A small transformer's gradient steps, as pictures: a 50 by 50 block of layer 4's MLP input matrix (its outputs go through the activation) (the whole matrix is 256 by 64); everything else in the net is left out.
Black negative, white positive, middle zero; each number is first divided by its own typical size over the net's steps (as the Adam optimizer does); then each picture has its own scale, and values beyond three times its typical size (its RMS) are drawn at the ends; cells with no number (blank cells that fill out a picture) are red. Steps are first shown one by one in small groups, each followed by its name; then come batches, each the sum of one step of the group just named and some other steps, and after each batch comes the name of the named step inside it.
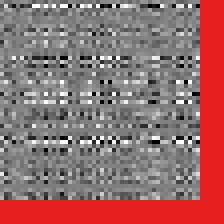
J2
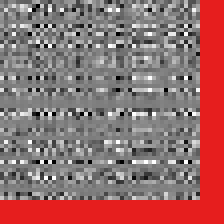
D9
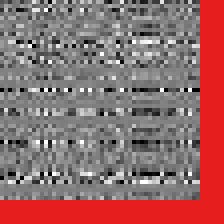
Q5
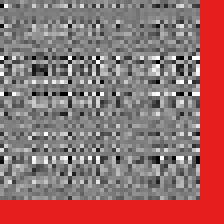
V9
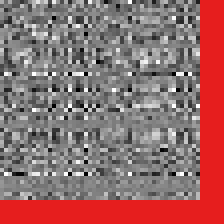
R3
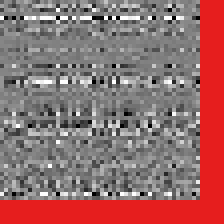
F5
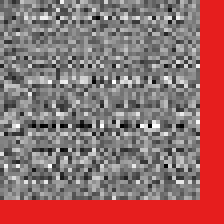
F5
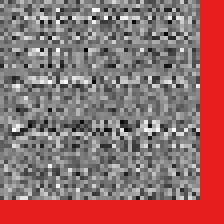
F5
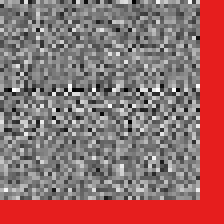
R3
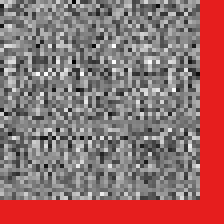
R3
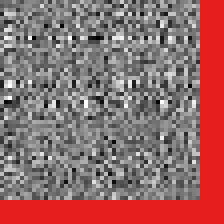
Q5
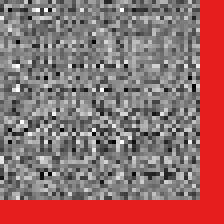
Q5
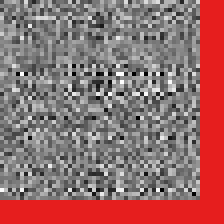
F5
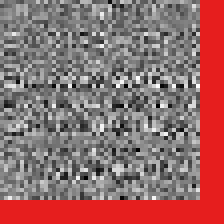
D9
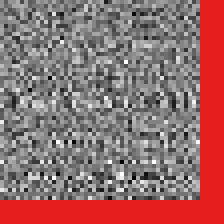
D9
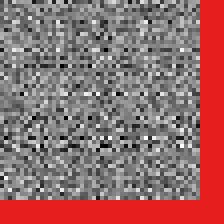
J2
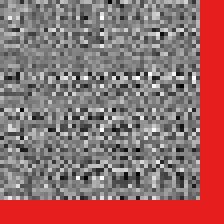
D9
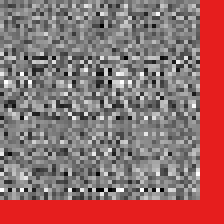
J2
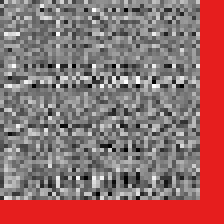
F5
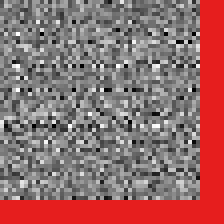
Q5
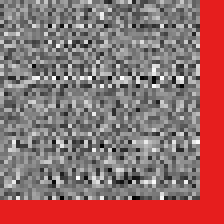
V9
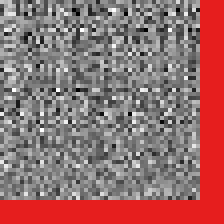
D9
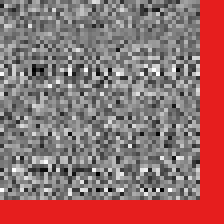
V9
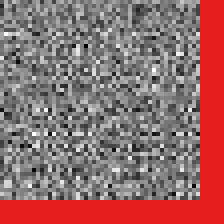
V9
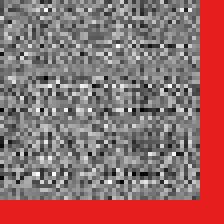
Q5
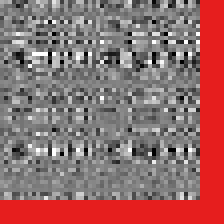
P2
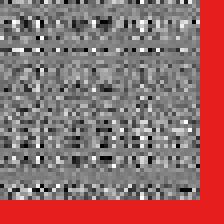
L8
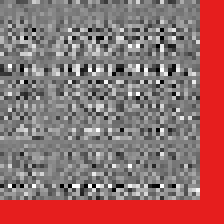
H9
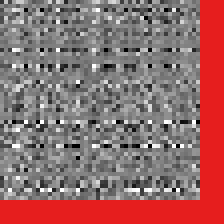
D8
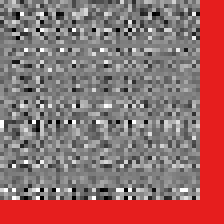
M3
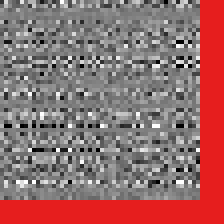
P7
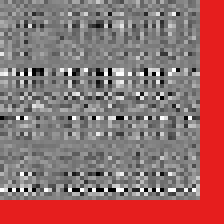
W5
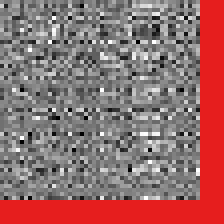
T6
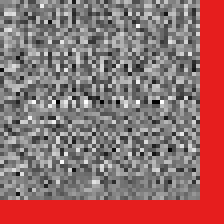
P2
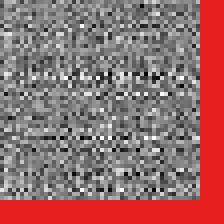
W5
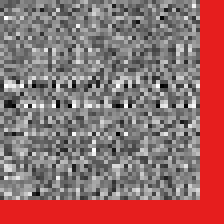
D8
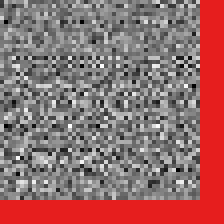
P7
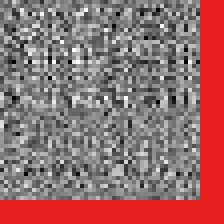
M3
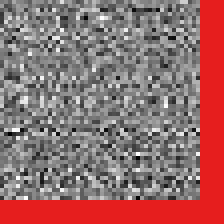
D8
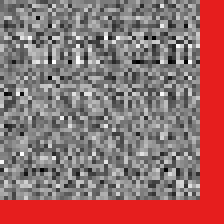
P7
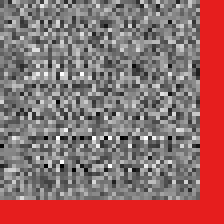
L8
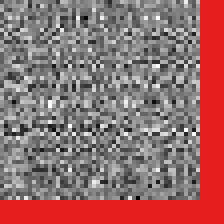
P7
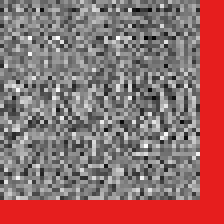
D8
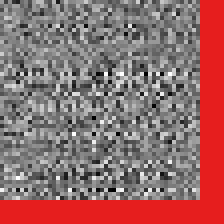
W5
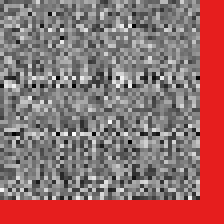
W5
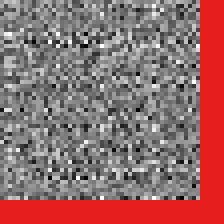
T6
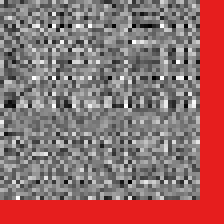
M3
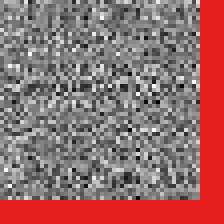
H9
